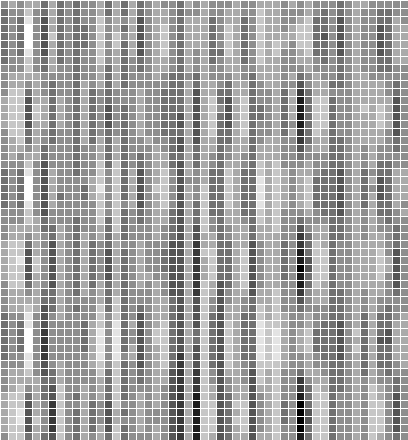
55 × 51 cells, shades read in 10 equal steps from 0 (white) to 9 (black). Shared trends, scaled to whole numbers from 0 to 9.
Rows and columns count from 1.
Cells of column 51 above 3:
38
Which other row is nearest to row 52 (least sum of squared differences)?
53
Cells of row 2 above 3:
36
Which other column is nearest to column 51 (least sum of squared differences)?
17
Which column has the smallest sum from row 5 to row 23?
35
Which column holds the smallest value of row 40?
4
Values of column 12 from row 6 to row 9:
4 4 4 4
